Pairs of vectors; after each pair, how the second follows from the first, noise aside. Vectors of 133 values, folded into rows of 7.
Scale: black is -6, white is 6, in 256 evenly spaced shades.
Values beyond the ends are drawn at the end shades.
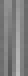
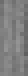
wrapped around, negated, shrunk.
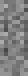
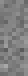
wrapped around, negated, shrunk.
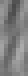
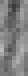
copied.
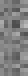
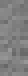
wrapped around, shrunk.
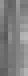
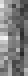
reversed, scaled up.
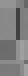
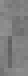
reversed, shrunk.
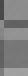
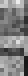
reversed, scaled up.
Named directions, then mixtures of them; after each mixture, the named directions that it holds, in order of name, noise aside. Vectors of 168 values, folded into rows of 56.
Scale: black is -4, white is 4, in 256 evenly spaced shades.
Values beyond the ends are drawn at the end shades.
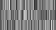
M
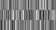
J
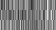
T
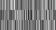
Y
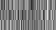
T.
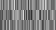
J, Y.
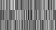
Y.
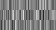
J.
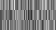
J, Y.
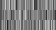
M, Y.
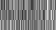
T.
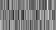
J, T.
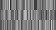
M.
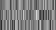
J, M.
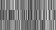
T, Y.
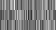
Y.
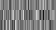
J.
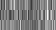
T, Y.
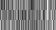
T.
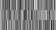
M.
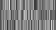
M.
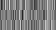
M, T.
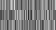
Y.
